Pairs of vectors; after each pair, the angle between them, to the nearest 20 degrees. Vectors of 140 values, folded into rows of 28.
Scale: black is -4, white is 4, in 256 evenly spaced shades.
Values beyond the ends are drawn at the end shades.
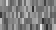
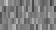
60 degrees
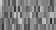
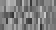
80 degrees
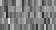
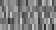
140 degrees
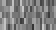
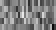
60 degrees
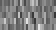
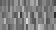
20 degrees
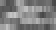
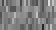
80 degrees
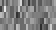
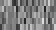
100 degrees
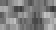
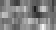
100 degrees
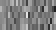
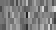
160 degrees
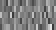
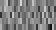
160 degrees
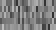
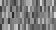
80 degrees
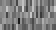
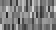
20 degrees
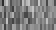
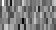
100 degrees
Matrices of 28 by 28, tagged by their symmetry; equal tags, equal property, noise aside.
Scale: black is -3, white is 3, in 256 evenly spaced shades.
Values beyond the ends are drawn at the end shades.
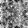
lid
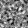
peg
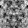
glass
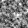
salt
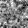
salt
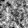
salt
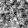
salt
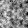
lid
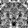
glass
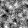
peg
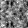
lid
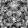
glass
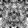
glass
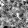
salt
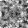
lid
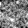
salt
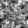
peg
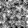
peg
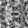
lid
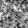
salt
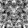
glass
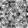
lid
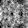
lid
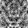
glass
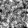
peg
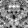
glass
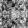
lid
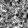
peg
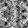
lid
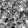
salt
